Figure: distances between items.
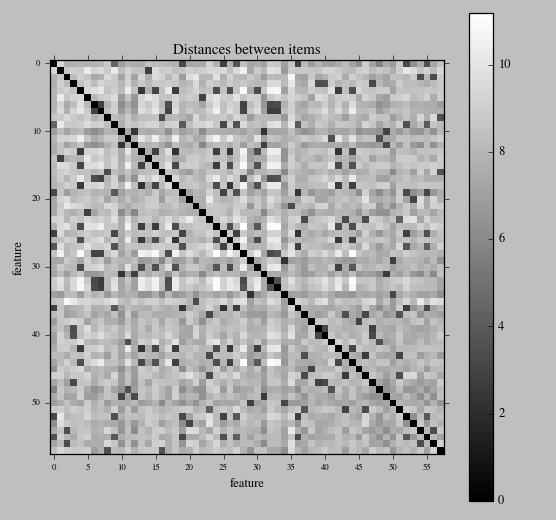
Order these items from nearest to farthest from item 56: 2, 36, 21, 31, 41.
2, 31, 36, 41, 21
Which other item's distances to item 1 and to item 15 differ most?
24
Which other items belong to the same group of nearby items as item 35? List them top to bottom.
21
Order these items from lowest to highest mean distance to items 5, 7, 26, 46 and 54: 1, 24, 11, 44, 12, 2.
12, 2, 44, 24, 11, 1
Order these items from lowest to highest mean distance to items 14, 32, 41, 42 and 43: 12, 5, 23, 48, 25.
48, 12, 23, 25, 5
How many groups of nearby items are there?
15
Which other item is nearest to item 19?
36
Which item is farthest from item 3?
35
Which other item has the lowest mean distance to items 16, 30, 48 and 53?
20
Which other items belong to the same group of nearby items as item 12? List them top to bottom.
10, 31, 49
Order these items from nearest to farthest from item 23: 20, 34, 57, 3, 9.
34, 57, 3, 9, 20
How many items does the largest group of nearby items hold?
9
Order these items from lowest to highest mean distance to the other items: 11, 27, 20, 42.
42, 27, 20, 11
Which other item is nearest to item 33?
7
